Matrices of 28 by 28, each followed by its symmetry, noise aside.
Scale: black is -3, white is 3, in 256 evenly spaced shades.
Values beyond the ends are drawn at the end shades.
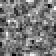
no symmetry.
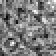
symmetric across the other diagonal.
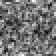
same after a half turn.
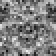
mirrored left to right.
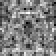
mirrored left to right.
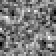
same after a half turn.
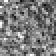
symmetric across the other diagonal.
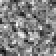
symmetric across the other diagonal.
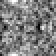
mirrored top to bottom.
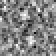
same after a half turn.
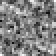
same after a half turn.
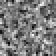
no symmetry.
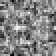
mirrored top to bottom.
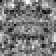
mirrored left to right.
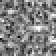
mirrored top to bottom.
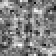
same after a half turn.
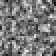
mirrored top to bottom.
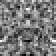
mirrored left to right.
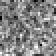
no symmetry.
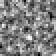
no symmetry.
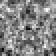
mirrored left to right.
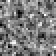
symmetric across the other diagonal.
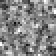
same after a half turn.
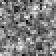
same after a half turn.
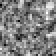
symmetric across the other diagonal.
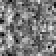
mirrored top to bottom.
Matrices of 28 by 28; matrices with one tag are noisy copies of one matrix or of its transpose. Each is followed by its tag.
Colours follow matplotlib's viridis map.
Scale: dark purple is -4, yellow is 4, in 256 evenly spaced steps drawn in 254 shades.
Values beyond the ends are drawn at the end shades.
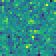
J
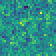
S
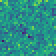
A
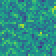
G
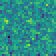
J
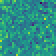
A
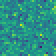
G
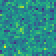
J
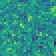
G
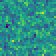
S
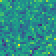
A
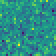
A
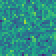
G
